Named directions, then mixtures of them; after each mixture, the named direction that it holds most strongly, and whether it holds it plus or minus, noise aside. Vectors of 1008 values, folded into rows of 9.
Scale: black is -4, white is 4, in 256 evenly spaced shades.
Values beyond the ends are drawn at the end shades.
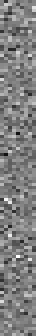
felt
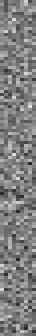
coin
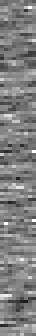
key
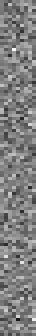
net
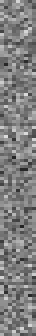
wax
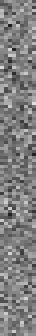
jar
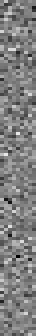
felt, minus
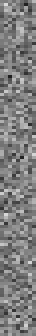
net, minus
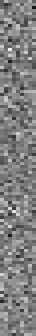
jar, plus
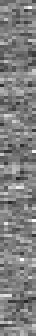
key, plus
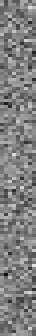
coin, plus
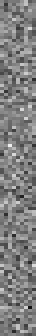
coin, plus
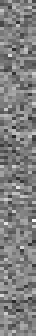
jar, plus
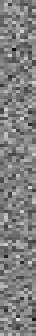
net, minus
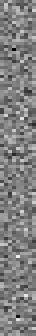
net, minus
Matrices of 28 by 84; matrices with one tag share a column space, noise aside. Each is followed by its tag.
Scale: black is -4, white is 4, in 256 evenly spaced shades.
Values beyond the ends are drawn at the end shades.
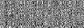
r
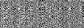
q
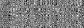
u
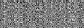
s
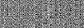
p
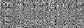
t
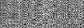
p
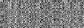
s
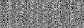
s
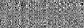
t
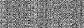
p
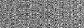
p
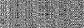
p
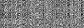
p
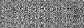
q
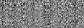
t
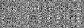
q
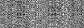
p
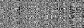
q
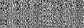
t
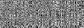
r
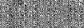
u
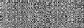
s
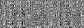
r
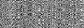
p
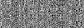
u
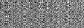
s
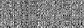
r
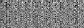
s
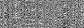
p
